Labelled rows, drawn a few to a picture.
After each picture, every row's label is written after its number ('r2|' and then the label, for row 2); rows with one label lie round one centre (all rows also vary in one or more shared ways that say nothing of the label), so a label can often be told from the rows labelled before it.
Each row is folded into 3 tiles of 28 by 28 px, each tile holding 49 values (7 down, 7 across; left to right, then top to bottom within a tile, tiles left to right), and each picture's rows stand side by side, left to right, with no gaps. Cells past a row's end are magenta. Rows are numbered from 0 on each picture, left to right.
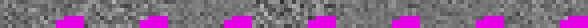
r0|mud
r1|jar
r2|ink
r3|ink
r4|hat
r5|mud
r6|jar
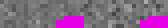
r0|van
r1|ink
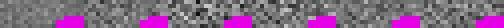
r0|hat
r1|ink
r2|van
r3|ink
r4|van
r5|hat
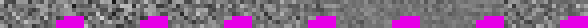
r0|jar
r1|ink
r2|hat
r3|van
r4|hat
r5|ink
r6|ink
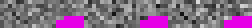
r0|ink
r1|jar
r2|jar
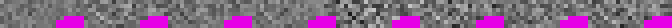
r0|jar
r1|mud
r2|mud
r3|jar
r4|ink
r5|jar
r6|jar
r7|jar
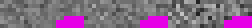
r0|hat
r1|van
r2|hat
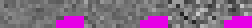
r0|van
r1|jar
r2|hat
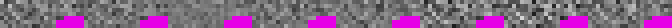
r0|jar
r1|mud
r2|mud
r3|van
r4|van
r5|hat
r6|mud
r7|ink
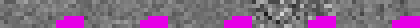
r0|jar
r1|ink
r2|jar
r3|hat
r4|van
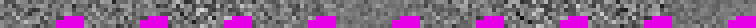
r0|van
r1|hat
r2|ink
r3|van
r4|van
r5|mud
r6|hat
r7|van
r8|ink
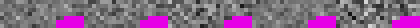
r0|jar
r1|van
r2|jar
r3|ink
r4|van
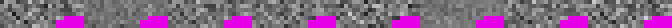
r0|van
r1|ink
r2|mud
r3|mud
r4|van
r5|van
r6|jar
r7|mud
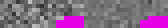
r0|jar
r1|van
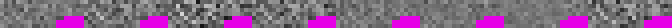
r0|hat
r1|jar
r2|hat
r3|jar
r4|hat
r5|ink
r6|jar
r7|ink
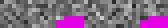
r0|mud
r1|ink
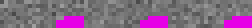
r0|jar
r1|van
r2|ink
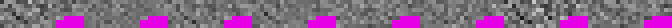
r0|hat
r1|ink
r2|van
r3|van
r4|van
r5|ink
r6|hat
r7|ink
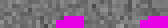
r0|hat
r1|van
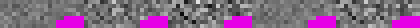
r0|hat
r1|ink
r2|jar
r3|jar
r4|hat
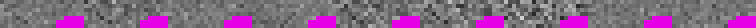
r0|hat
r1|hat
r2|jar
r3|ink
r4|hat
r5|jar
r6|jar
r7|van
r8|van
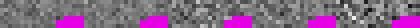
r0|van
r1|jar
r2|jar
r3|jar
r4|jar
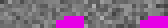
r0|hat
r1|jar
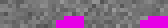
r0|ink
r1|ink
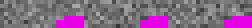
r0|mud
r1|mud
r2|hat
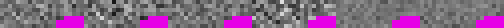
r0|van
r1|ink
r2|van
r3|hat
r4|hat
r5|jar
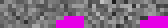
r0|van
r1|hat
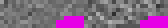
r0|van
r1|ink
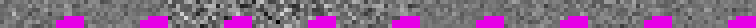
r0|ink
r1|ink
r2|mud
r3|hat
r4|mud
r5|hat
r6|hat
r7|mud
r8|hat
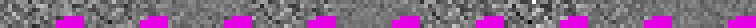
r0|ink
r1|hat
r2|hat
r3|hat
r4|jar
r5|hat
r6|jar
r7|ink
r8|van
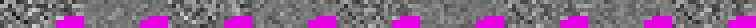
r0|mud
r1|hat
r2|jar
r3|hat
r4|ink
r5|van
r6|van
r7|jar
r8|hat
